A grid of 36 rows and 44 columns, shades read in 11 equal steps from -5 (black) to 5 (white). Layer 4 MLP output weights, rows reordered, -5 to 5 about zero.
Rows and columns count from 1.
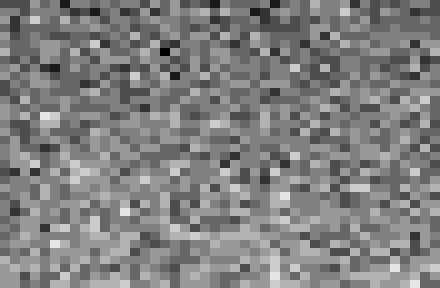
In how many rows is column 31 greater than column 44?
16
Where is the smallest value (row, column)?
7, 17
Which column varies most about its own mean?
28
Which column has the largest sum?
10
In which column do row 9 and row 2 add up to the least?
13
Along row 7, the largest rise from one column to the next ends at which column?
18
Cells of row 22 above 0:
16
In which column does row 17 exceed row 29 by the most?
5
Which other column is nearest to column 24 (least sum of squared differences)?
21
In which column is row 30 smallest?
42
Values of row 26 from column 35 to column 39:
-2 -1 0 0 -2
